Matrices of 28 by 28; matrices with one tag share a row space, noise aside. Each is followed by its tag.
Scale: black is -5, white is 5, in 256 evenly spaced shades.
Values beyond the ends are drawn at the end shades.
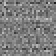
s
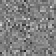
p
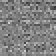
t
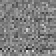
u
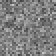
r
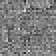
t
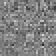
u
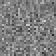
r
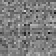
t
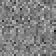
r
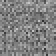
u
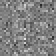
p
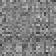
s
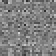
t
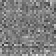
s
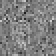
p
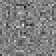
p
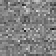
t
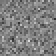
r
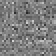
u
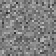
r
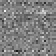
u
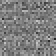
s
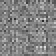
u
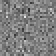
p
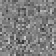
p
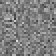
r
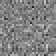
u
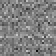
u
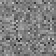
r
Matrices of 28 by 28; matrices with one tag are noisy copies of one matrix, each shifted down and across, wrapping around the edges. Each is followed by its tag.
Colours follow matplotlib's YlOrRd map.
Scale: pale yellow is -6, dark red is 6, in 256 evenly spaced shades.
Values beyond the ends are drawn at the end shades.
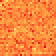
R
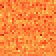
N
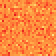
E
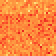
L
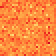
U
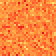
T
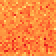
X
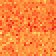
X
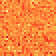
R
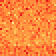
L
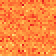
U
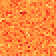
T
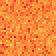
E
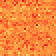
U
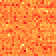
N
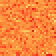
T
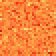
T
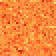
T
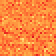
R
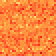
N
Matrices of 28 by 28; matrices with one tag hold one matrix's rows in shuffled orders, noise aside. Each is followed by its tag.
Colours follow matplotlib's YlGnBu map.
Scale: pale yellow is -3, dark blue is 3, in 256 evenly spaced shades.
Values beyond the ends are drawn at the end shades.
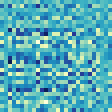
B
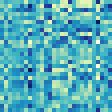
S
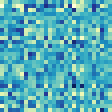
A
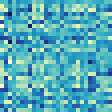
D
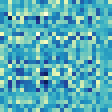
B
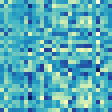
S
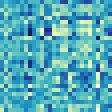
S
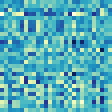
A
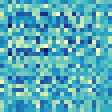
B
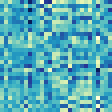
S
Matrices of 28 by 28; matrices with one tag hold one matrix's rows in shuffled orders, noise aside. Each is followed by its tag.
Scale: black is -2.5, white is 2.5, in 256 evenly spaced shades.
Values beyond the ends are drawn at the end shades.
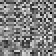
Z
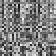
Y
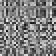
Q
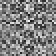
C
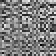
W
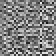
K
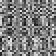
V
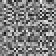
K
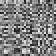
Z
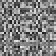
Y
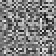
K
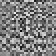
C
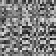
W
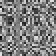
V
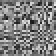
Z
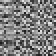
Z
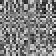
Q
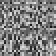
Y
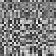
Y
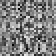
C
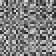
Q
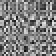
Q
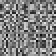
Q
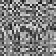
Y
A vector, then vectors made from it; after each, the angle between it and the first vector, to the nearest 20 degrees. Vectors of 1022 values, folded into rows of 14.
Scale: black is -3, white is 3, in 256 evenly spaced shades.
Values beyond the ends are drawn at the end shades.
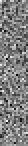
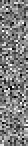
100 degrees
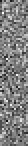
160 degrees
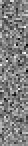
40 degrees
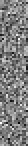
80 degrees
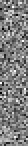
80 degrees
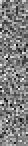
20 degrees
